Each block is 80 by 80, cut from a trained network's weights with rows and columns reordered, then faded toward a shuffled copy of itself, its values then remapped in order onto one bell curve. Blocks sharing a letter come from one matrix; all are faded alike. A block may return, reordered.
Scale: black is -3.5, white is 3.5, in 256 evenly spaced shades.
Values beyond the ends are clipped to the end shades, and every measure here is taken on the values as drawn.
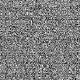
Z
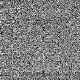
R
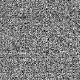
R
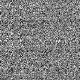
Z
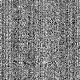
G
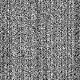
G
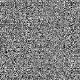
Z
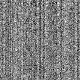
G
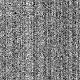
G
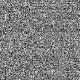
R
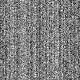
G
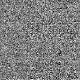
Z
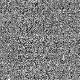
R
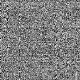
R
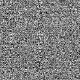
Z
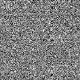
Z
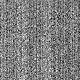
G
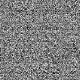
Z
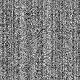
G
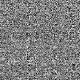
Z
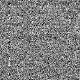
R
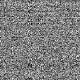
Z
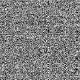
R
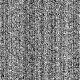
G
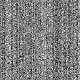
G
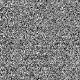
R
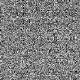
Z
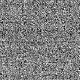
R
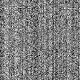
G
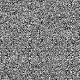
R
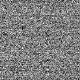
Z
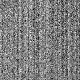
G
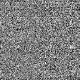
R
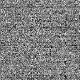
Z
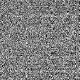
R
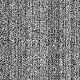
G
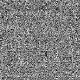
R
